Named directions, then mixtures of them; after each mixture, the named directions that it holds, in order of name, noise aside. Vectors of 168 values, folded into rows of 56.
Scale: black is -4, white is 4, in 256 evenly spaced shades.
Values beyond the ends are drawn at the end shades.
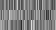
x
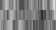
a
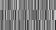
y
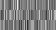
x, y.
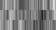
a.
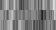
a.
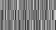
y.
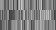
a, x.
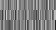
y.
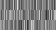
x, y.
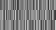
y.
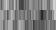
a.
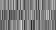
x.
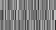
y.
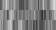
a.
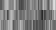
a.
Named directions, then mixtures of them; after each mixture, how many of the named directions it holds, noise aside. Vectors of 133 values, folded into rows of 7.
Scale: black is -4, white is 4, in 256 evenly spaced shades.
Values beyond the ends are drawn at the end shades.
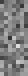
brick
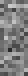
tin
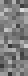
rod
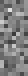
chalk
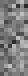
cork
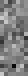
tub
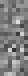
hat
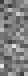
three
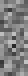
two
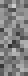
three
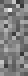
four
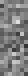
two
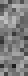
two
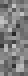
four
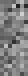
one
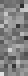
four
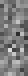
one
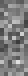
three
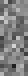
one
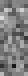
two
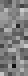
four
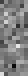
two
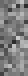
one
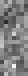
four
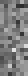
four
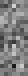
four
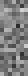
two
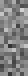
one
